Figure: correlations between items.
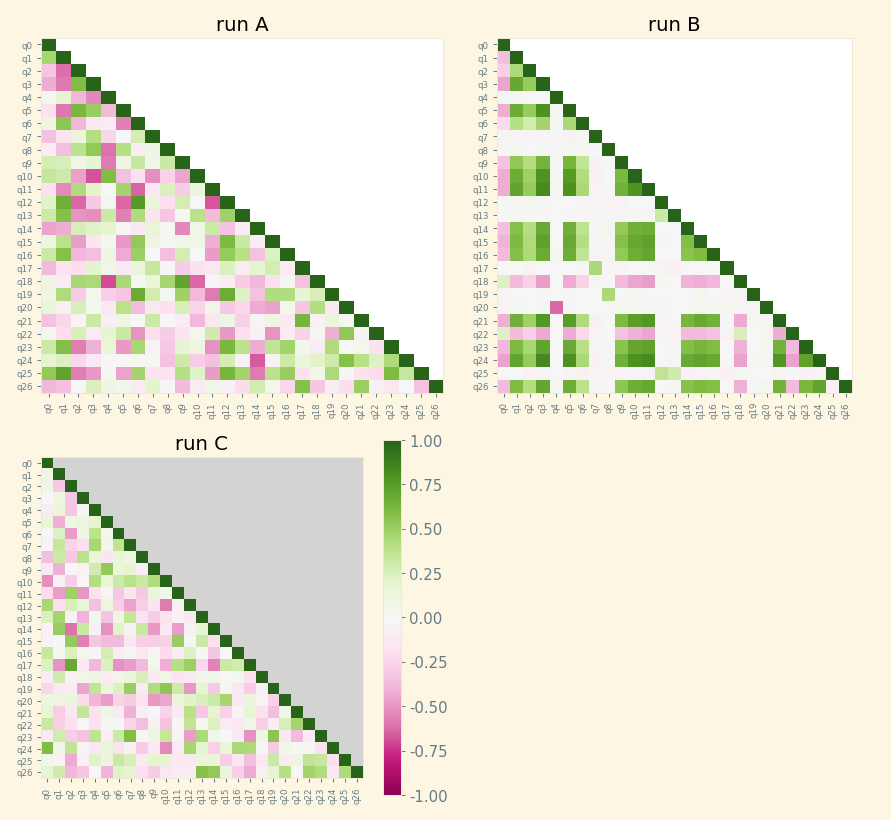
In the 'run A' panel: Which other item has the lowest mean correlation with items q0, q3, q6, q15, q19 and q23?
q11
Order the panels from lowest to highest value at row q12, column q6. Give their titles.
run C, run B, run A
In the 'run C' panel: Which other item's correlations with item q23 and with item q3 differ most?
q19
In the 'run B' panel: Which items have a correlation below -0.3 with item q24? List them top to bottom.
q0, q18, q22
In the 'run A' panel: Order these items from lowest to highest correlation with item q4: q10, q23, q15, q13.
q15, q23, q13, q10
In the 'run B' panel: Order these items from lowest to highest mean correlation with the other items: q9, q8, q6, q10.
q8, q6, q9, q10
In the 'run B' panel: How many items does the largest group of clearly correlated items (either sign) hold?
18
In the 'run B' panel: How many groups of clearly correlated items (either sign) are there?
5
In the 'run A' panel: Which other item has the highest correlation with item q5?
q2
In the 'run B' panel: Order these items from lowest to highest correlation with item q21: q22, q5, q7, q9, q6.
q22, q7, q6, q9, q5
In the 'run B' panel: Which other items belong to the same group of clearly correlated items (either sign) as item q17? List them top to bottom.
q7
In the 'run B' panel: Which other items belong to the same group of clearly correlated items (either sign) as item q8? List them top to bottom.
q19
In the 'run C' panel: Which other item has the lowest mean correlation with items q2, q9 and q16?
q14
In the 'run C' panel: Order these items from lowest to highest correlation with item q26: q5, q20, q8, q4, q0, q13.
q5, q8, q4, q0, q20, q13
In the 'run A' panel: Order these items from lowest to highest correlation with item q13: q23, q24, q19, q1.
q24, q19, q23, q1
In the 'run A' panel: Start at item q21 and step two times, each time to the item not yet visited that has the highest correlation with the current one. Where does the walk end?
q26
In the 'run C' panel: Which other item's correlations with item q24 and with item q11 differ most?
q0
